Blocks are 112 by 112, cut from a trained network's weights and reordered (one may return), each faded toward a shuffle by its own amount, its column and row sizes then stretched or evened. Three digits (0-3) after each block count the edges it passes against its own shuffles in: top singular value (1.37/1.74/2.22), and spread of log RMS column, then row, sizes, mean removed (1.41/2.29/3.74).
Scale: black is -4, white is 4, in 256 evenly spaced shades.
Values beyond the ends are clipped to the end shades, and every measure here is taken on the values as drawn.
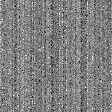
3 2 0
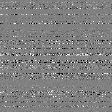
1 1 3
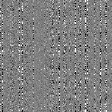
2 3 1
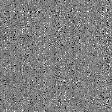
0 2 1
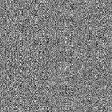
2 2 0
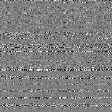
3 0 3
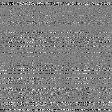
2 1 3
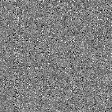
0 2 1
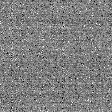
1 1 0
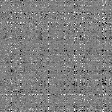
2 2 2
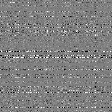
2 1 3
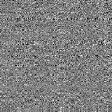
2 1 2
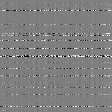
3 0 3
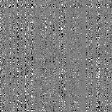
1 3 2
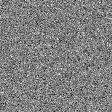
0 0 0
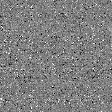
0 1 1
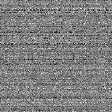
3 1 2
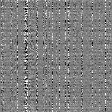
3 3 0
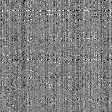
3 1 2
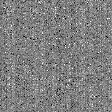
1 1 1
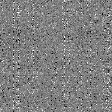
1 2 0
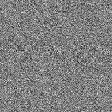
2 0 1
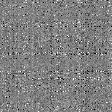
1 1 2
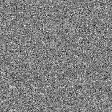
1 0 1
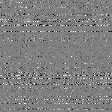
1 0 3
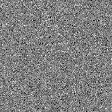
1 1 1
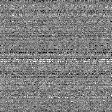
3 1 2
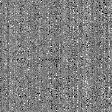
2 2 1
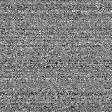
2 0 2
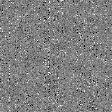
0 2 0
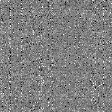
1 2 0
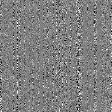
1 3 0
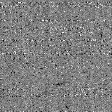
0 0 2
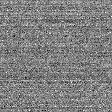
2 0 1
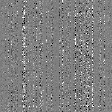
1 3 1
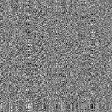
3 2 1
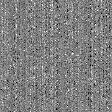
2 2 0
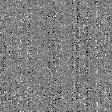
1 2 1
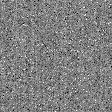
0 0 0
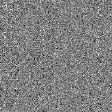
1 2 0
